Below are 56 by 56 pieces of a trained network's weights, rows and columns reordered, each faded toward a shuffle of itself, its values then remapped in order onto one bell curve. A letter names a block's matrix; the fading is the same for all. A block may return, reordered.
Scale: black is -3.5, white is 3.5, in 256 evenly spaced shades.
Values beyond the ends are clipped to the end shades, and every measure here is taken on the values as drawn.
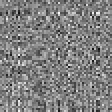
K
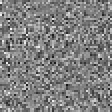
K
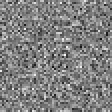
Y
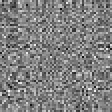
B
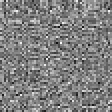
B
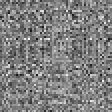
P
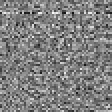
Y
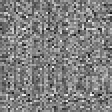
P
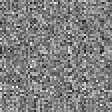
K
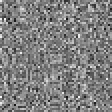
P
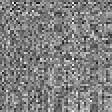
P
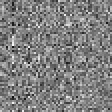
B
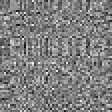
B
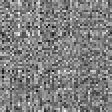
P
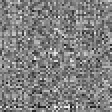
P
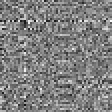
Y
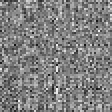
P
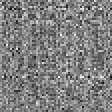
P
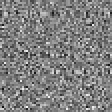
Y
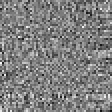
Y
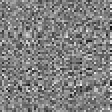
K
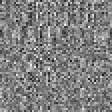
K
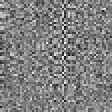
K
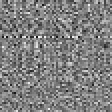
Y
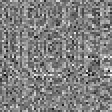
P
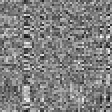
K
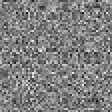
Y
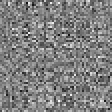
B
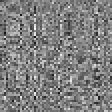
K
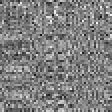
B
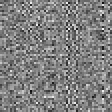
K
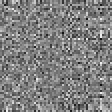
K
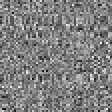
B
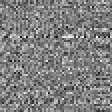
Y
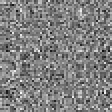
P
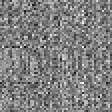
P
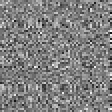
B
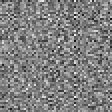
B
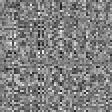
K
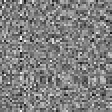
B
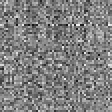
P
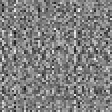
K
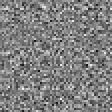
Y
